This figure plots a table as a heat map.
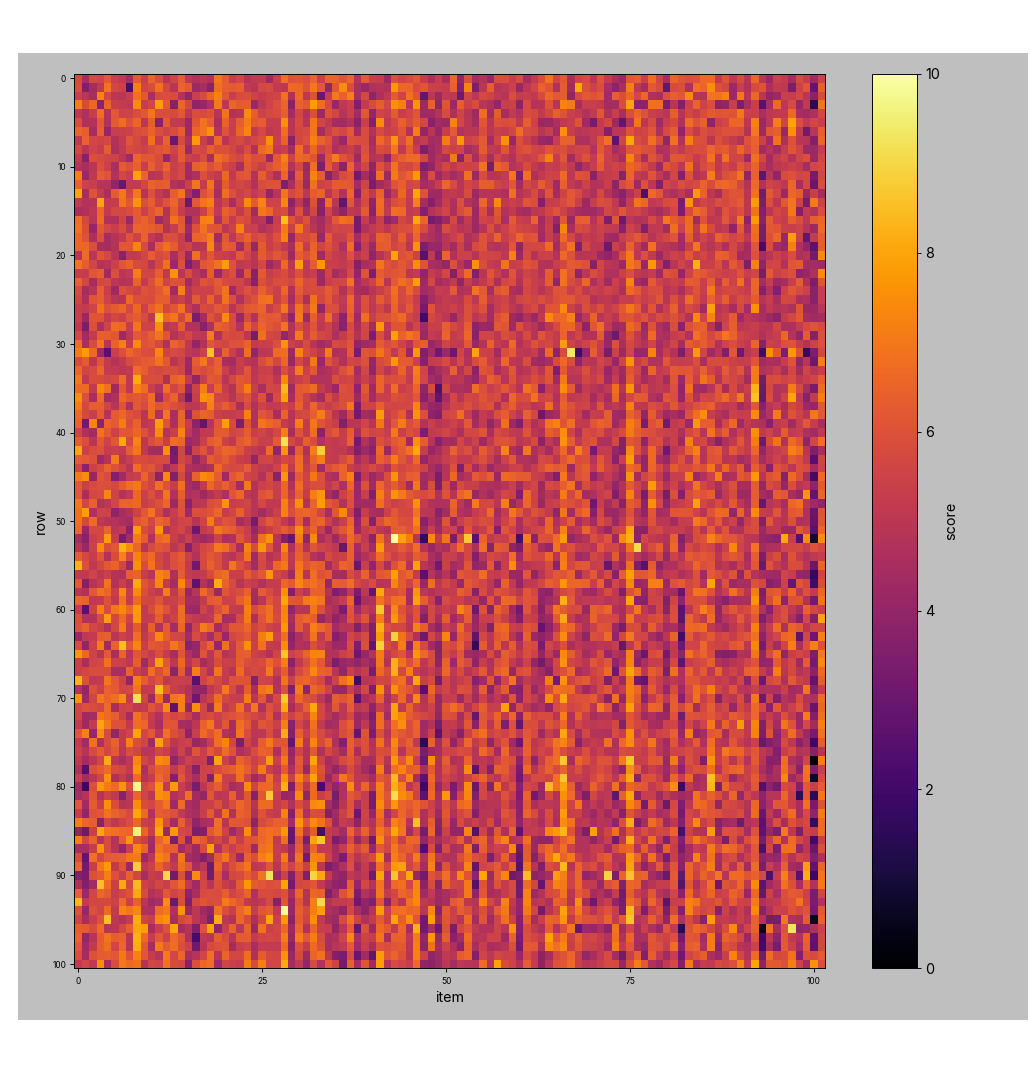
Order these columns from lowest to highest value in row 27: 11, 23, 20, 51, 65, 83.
51, 83, 23, 65, 20, 11
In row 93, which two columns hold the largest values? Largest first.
33, 0
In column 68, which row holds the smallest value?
31
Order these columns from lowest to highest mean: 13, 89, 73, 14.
73, 13, 89, 14
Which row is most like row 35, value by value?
74
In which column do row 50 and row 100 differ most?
100
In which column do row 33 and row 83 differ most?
82
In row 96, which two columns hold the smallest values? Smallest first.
93, 82
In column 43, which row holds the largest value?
52
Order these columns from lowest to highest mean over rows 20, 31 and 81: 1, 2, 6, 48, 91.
6, 91, 48, 2, 1
